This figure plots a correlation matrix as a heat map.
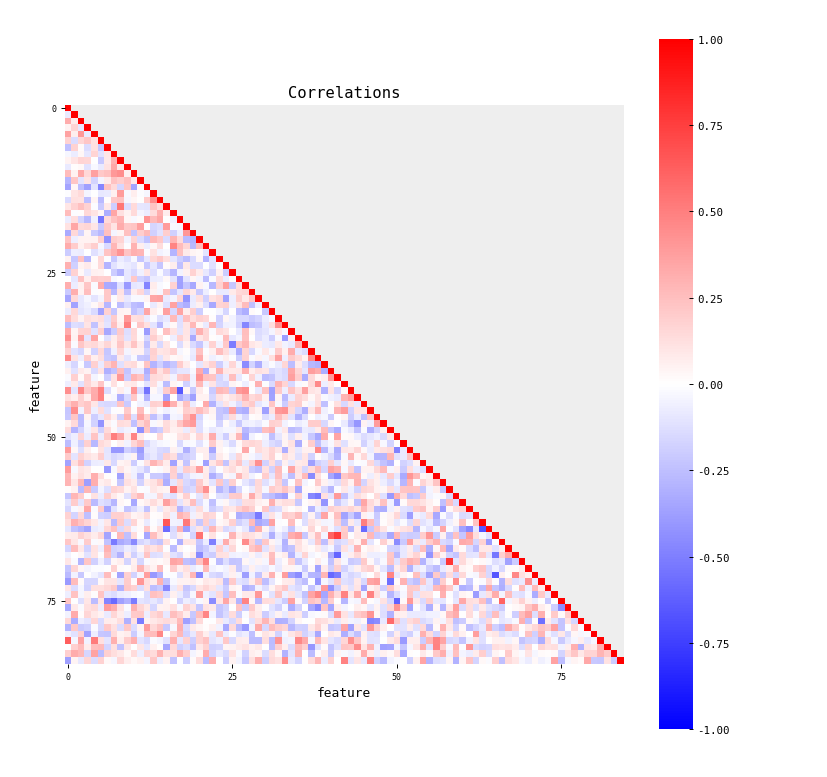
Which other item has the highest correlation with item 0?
81
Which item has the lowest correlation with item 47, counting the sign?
78
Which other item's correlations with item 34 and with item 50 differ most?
75
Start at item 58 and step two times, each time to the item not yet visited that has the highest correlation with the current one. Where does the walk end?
21
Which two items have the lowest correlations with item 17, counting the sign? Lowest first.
43, 5
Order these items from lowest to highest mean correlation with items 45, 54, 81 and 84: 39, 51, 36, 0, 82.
51, 39, 0, 36, 82
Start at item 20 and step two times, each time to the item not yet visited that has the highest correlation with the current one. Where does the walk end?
41
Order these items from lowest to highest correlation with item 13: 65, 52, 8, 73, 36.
73, 52, 36, 65, 8
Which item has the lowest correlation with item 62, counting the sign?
29
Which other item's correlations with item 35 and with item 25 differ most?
36
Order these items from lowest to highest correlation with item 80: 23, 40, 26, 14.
26, 40, 23, 14
